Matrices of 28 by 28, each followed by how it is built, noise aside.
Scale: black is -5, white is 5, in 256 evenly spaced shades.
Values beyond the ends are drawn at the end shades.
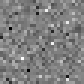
sparse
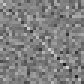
diagonal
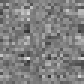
low rank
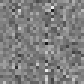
uneven columns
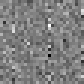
uneven columns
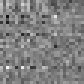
low rank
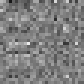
low rank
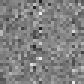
uneven columns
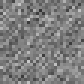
Hankel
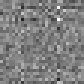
low rank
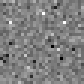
sparse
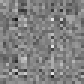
low rank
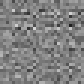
low rank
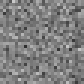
repeating rows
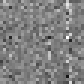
uneven columns
